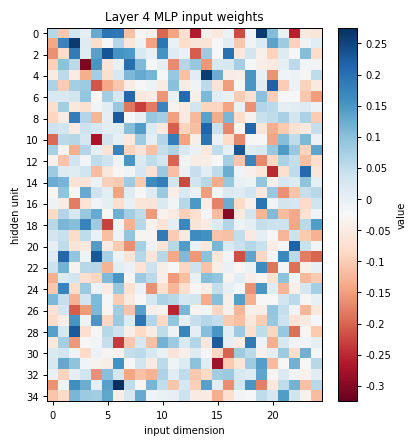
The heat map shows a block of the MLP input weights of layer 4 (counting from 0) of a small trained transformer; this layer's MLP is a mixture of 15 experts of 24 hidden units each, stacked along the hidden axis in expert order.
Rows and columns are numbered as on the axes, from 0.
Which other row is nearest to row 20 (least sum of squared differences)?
25
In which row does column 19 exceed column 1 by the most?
0
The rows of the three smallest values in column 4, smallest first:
10, 5, 32
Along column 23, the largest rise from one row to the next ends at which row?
13
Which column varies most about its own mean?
2
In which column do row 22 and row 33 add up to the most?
6
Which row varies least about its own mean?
30
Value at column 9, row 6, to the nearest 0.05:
-0.05
